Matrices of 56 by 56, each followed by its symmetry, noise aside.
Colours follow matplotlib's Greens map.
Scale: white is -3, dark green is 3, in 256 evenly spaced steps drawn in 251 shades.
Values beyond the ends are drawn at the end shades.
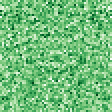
mirrored left to right.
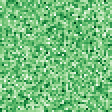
no symmetry.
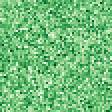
symmetric.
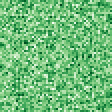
mirrored top to bottom.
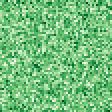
no symmetry.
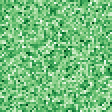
symmetric.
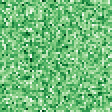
mirrored top to bottom.
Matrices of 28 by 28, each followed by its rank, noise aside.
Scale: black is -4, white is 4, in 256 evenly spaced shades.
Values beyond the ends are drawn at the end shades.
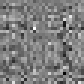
four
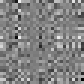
three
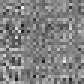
four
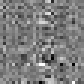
four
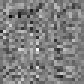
six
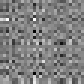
three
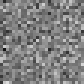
six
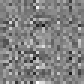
three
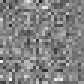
five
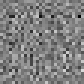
five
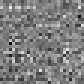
six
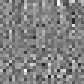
five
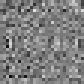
five
